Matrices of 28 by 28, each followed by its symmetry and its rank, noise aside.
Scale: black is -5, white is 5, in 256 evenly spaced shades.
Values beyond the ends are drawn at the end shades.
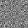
antisymmetric, rank four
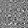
no symmetry, rank four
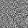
no symmetry, rank four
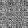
antisymmetric, rank four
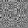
no symmetry, rank three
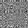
antisymmetric, rank four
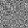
antisymmetric, rank four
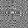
no symmetry, rank four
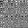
no symmetry, rank three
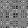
symmetric, rank three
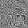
no symmetry, rank four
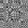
symmetric, rank three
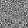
no symmetry, rank four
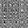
no symmetry, rank four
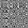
antisymmetric, rank four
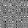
no symmetry, rank three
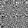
antisymmetric, rank four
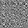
antisymmetric, rank four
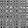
no symmetry, rank three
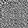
antisymmetric, rank four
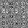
antisymmetric, rank four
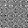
no symmetry, rank four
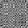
symmetric, rank three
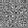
antisymmetric, rank four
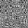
no symmetry, rank four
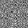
no symmetry, rank four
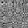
no symmetry, rank four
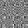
no symmetry, rank three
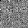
no symmetry, rank four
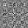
symmetric, rank three
